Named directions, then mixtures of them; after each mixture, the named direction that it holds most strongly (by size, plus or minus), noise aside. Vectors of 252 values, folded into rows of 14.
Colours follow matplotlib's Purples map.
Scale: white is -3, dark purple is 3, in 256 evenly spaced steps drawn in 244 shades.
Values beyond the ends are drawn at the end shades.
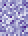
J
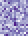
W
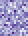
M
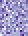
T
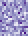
J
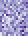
J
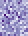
J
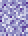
J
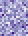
M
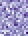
W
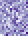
W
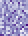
T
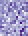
M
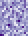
W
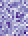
W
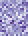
J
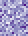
J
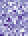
M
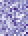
W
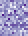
M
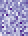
T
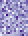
T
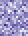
M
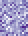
J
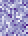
J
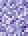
J
